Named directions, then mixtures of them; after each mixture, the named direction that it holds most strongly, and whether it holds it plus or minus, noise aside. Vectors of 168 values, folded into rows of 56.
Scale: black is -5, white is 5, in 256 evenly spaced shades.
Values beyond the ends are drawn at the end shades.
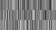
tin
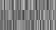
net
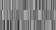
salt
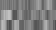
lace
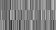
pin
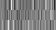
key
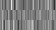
key, plus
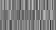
net, plus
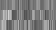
lace, plus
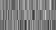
tin, minus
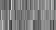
pin, plus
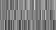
pin, plus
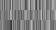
pin, plus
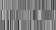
salt, plus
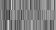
pin, plus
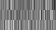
key, plus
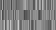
salt, minus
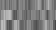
lace, plus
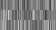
tin, plus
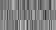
tin, plus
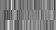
key, plus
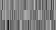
salt, plus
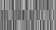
net, plus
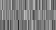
salt, plus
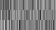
net, minus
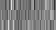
key, plus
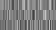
tin, minus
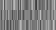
net, plus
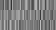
net, minus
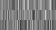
tin, minus
